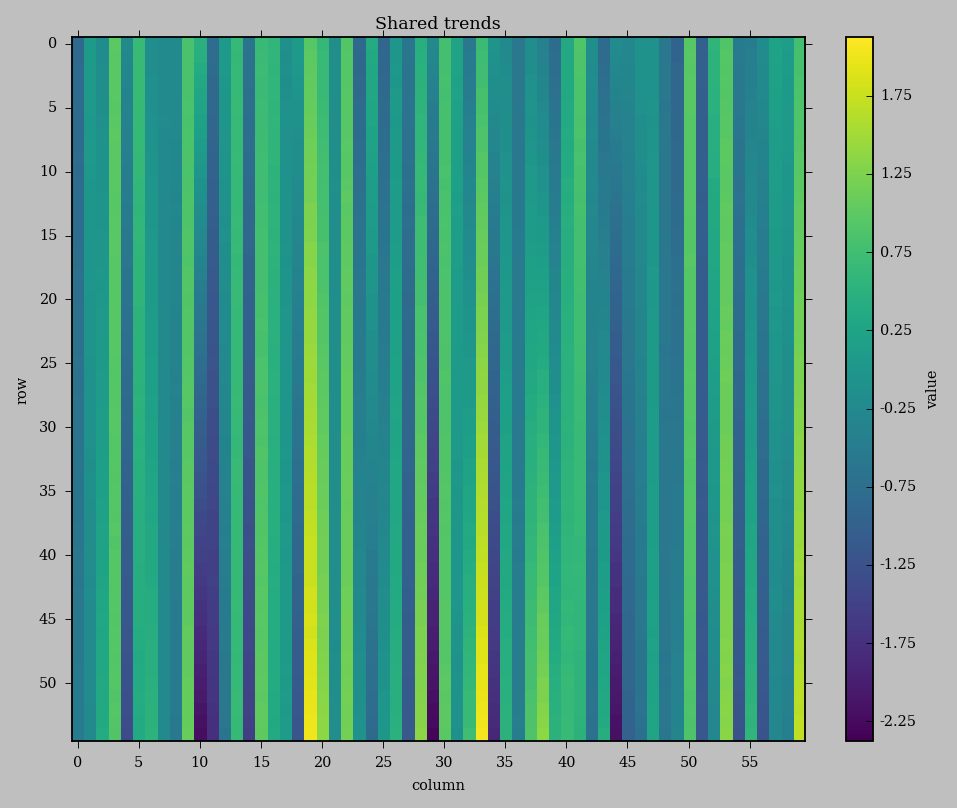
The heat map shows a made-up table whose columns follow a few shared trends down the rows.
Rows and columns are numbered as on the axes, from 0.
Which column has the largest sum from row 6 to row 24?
19
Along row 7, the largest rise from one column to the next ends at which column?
50
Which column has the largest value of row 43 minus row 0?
38
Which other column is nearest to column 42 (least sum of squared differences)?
46
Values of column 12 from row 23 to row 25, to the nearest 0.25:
-0.25 -0.25 -0.25
